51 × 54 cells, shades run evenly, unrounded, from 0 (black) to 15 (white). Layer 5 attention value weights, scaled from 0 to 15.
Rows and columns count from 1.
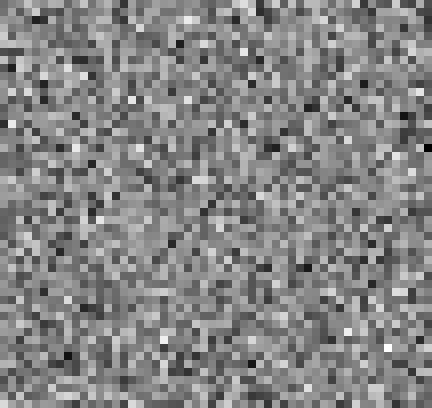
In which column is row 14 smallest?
39
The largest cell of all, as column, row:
49, 44
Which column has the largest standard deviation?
32
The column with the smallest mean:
54
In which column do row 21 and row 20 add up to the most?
50
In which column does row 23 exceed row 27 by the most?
26
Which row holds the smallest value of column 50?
51
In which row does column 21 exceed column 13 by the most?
43
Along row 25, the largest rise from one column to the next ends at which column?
33
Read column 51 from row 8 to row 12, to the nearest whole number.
11 7 9 9 7
